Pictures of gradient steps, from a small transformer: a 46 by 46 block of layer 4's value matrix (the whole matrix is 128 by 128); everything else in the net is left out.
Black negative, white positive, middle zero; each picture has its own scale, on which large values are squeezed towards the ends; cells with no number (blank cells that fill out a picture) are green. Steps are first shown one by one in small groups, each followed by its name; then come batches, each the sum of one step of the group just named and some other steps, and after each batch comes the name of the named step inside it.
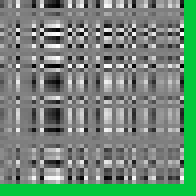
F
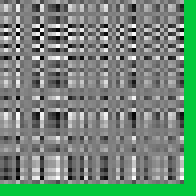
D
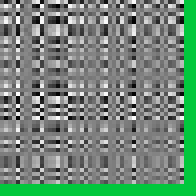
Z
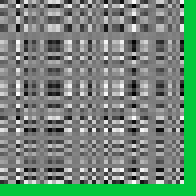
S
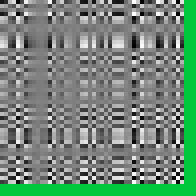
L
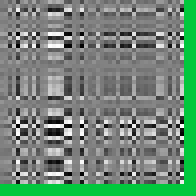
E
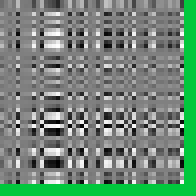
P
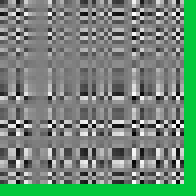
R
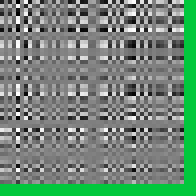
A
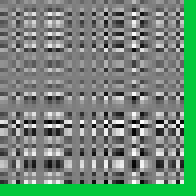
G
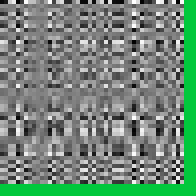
L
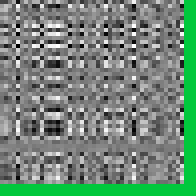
D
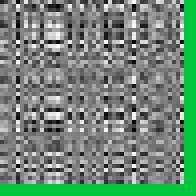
S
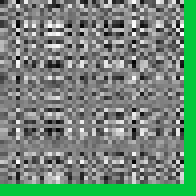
F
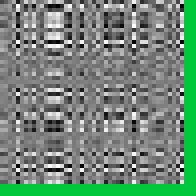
S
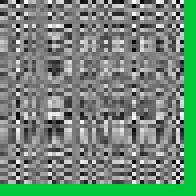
L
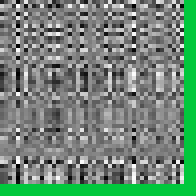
F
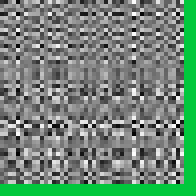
R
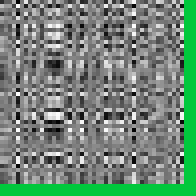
A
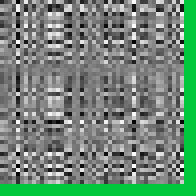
E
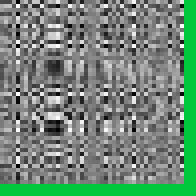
Z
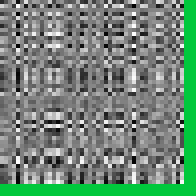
P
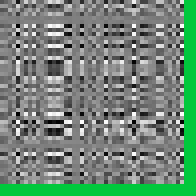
E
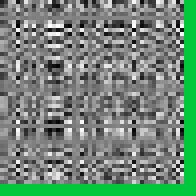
F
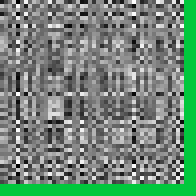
L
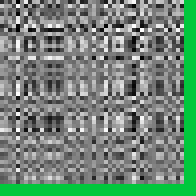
A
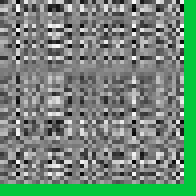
R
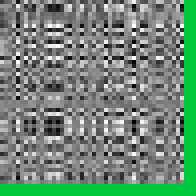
G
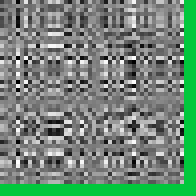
E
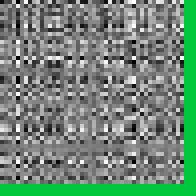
A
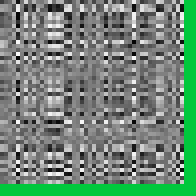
E
